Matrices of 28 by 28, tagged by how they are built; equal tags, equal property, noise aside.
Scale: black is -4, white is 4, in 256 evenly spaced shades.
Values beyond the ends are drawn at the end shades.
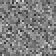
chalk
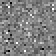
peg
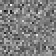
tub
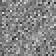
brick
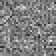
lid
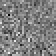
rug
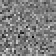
rug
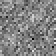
brick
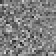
rug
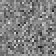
tub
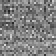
lid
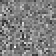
rug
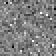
peg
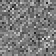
brick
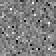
peg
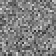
brick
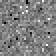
peg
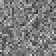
brick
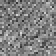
brick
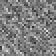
chalk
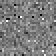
peg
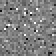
peg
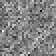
brick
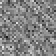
chalk
